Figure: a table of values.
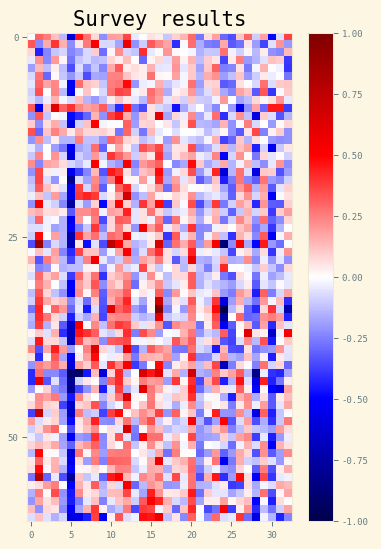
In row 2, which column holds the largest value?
14
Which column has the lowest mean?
5
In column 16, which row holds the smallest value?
37
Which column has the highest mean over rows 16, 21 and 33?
16
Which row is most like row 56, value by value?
49
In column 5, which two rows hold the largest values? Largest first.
9, 12
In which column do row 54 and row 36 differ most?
6
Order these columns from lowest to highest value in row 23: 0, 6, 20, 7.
0, 7, 20, 6
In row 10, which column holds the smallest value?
28
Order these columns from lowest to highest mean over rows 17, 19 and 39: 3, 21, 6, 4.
21, 6, 4, 3
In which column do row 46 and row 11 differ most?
1
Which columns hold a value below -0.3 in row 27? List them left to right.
5, 25, 30
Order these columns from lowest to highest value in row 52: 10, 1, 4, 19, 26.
4, 19, 26, 10, 1
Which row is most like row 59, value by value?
48
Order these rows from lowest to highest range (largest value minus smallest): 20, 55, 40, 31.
31, 40, 20, 55
